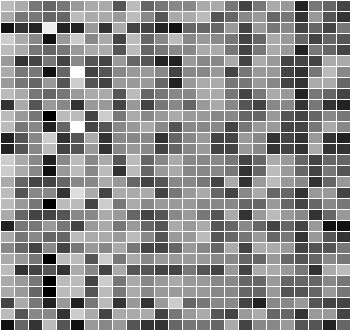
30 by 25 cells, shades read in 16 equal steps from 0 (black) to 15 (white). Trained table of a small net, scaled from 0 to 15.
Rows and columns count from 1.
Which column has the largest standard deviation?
4
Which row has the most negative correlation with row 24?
3
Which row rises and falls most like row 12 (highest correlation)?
7
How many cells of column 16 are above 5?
21
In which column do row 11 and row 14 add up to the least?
22
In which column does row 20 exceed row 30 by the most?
1
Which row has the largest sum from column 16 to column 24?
8
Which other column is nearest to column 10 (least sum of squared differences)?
15
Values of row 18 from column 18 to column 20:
8 10 6
